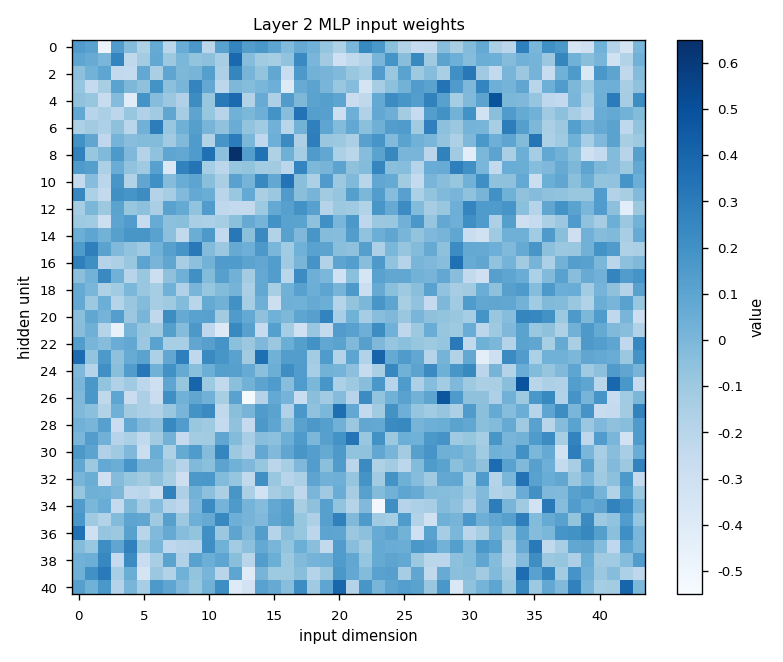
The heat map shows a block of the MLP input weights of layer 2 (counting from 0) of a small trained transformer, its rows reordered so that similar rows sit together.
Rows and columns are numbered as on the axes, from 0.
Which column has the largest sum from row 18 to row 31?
34
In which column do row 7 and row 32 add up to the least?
2
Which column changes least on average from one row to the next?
18
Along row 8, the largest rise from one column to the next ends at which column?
12
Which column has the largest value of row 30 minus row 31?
38
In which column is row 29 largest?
21
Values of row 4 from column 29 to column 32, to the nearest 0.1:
-0.1 0 0.1 0.5
